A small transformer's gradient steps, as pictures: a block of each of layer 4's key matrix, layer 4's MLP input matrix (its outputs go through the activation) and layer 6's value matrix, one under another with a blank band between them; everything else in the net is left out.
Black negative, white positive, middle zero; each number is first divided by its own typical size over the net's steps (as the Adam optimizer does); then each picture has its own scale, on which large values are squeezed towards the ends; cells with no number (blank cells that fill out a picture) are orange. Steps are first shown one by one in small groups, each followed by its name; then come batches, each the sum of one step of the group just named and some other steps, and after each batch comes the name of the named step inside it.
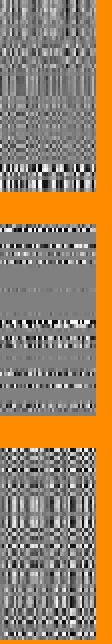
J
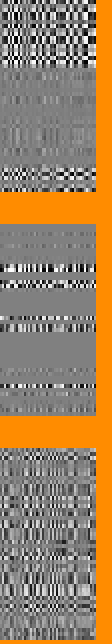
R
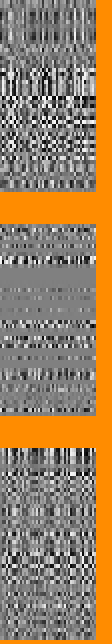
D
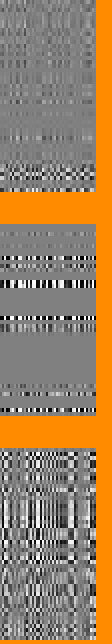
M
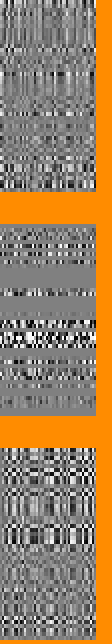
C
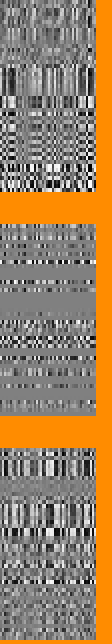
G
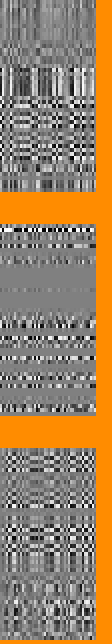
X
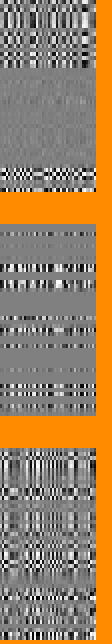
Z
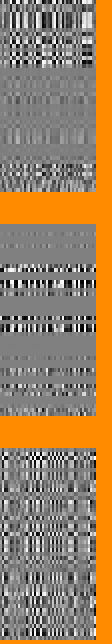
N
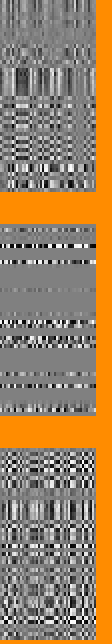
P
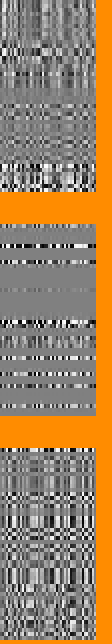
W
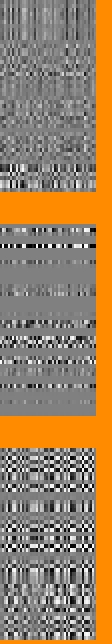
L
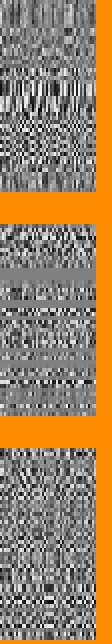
J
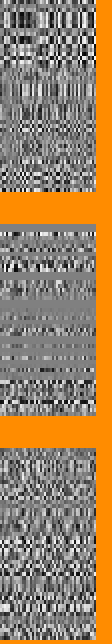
Z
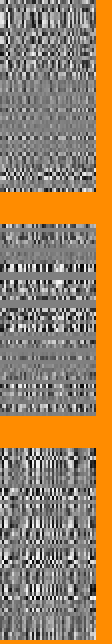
Z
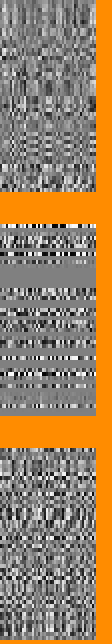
W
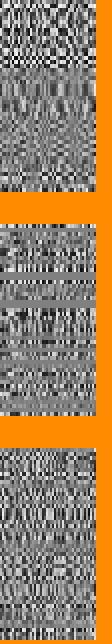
R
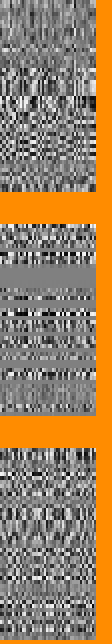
D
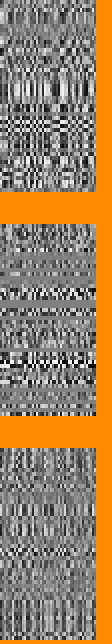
J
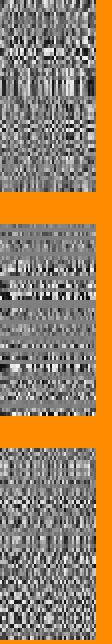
R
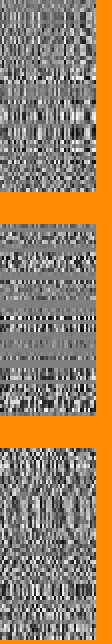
M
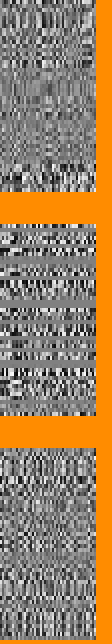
N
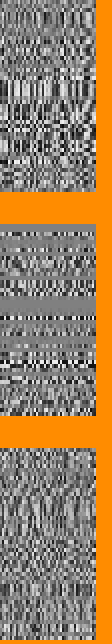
M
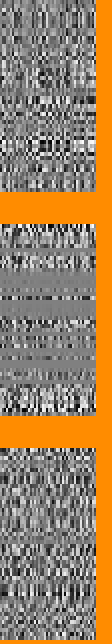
J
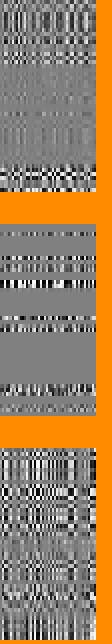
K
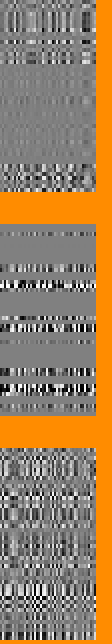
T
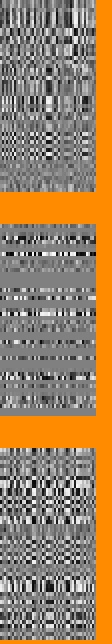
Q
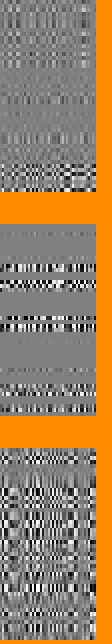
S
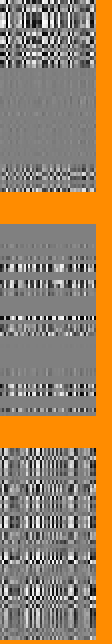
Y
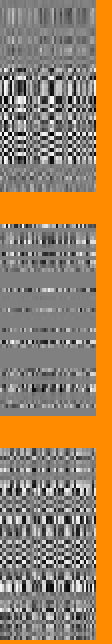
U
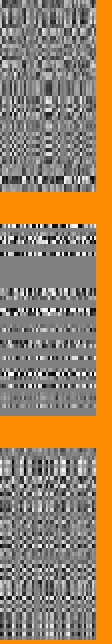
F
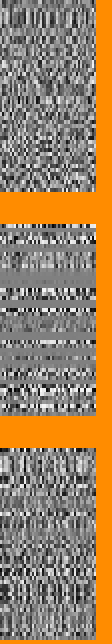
F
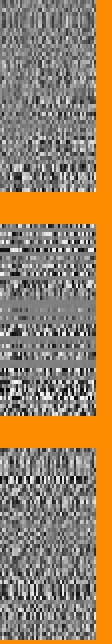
T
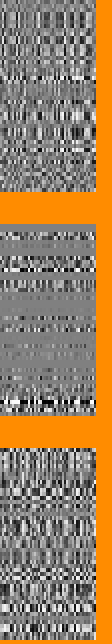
K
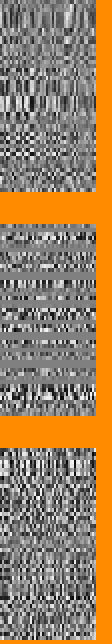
K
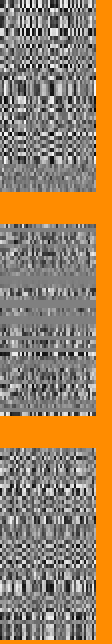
U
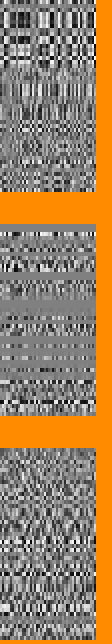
S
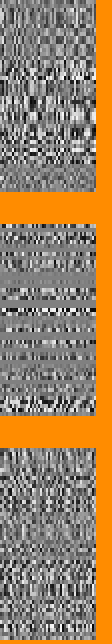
Q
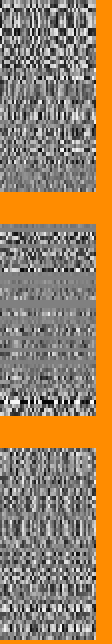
Q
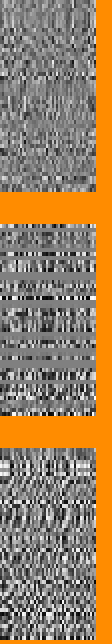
T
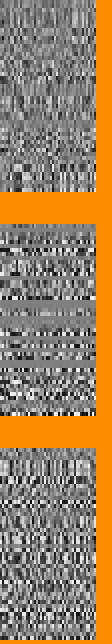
Q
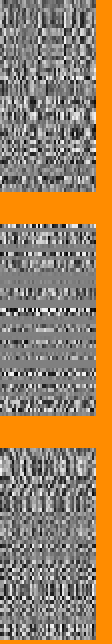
F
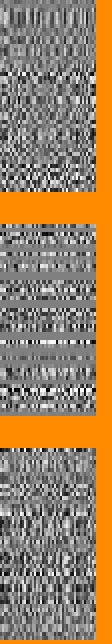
S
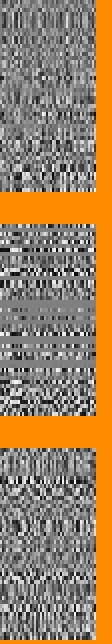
K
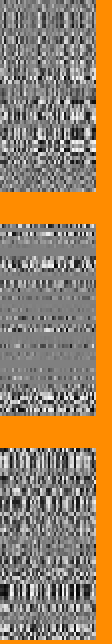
K
